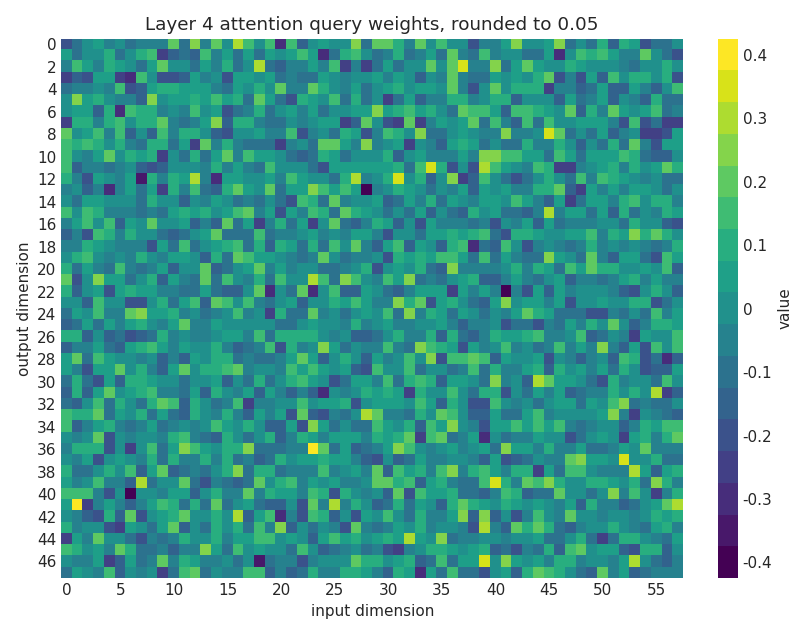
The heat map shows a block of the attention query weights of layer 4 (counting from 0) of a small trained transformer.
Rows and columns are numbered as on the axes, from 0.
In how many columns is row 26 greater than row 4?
19
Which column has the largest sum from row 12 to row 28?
3
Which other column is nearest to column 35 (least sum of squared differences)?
29
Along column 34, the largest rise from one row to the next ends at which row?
11
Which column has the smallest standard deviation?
49
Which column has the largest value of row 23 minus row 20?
14
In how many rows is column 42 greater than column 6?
19
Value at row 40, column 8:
0
